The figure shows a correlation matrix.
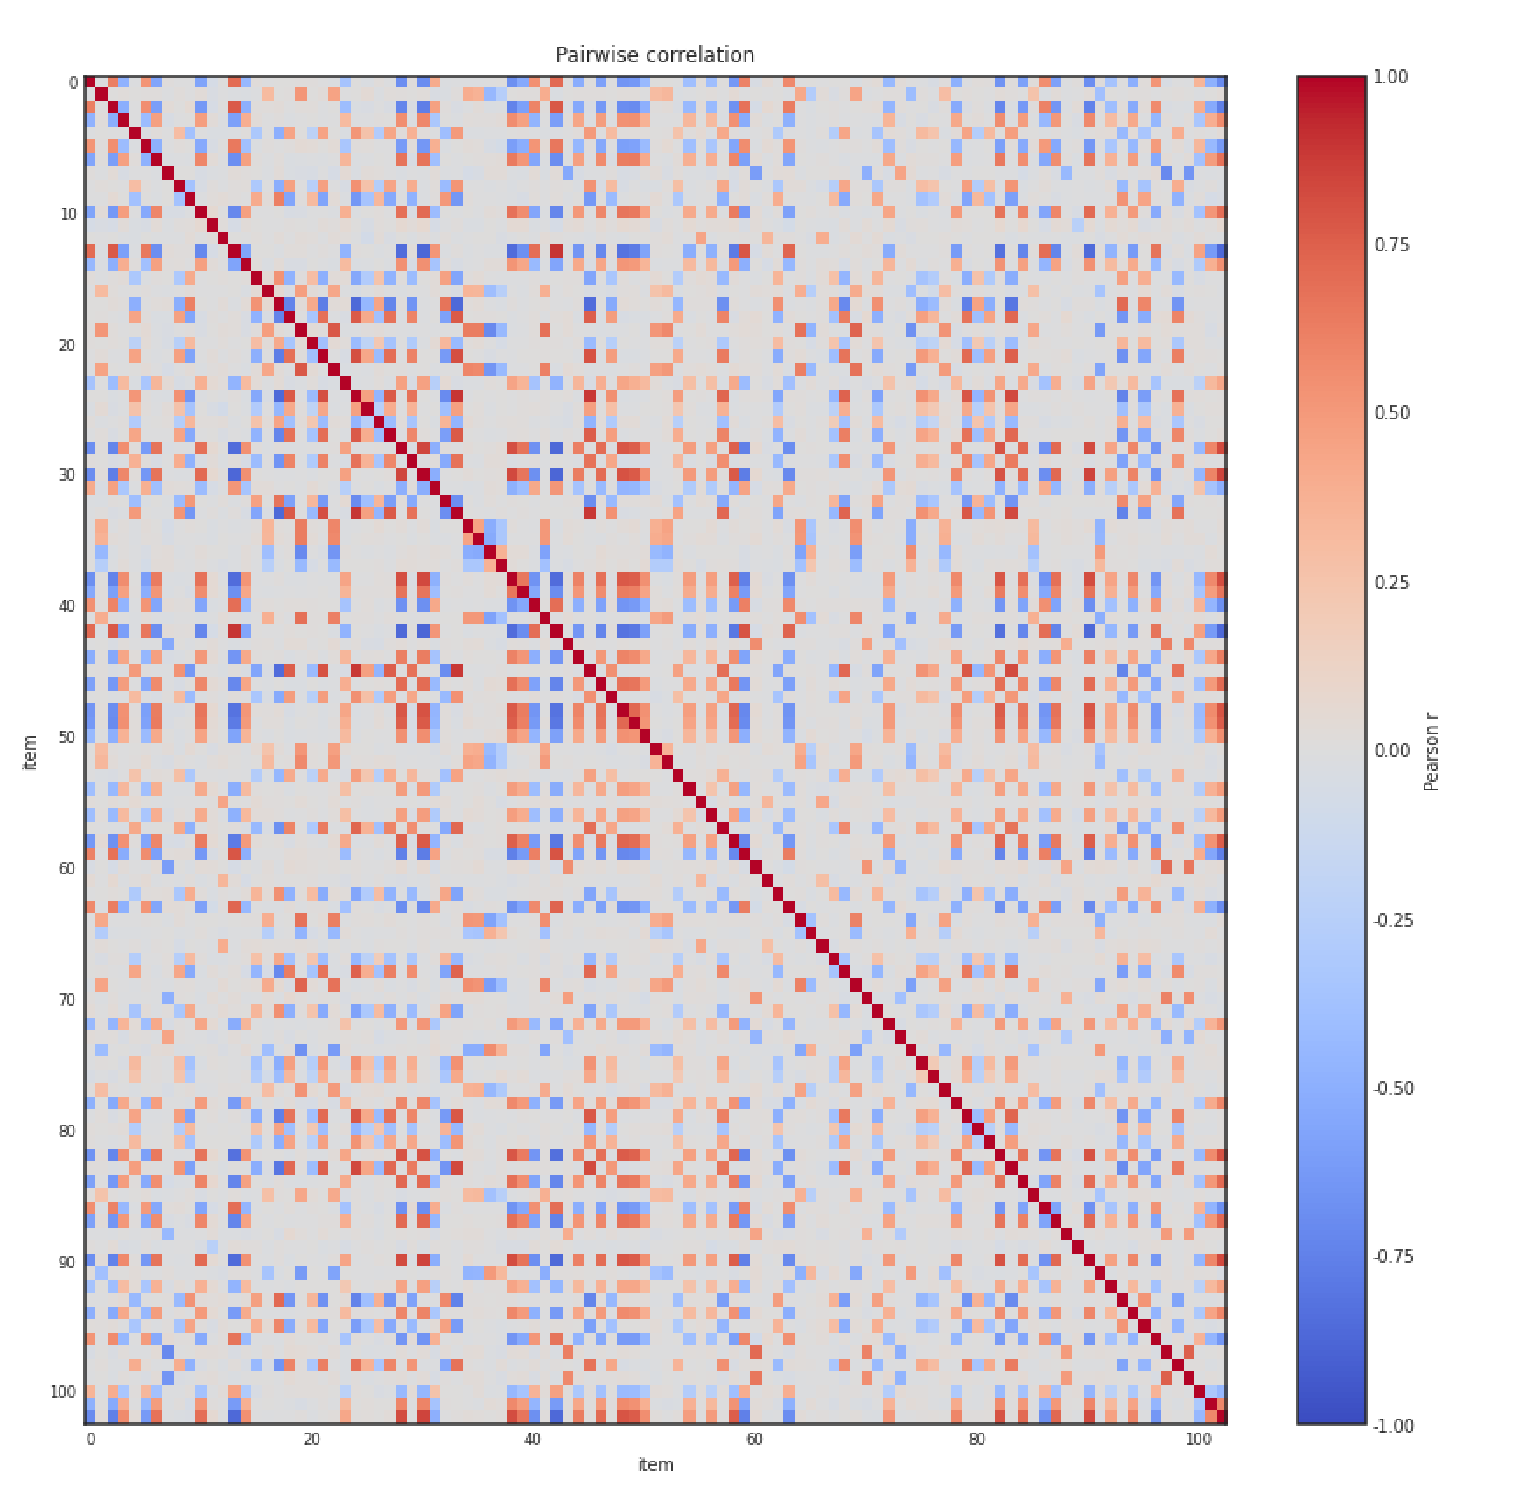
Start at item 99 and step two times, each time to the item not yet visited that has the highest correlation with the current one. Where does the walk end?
60
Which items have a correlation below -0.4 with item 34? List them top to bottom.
36, 74, 91
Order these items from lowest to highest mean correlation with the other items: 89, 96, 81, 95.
96, 95, 89, 81
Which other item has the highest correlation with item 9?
17
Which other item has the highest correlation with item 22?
19
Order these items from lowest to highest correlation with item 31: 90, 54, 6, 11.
90, 6, 54, 11
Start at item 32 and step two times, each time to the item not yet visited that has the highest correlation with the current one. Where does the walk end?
93
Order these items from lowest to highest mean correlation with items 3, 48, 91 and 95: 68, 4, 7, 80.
68, 4, 7, 80
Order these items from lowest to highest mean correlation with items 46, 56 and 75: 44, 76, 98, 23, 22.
22, 76, 98, 23, 44
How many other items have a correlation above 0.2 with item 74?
4
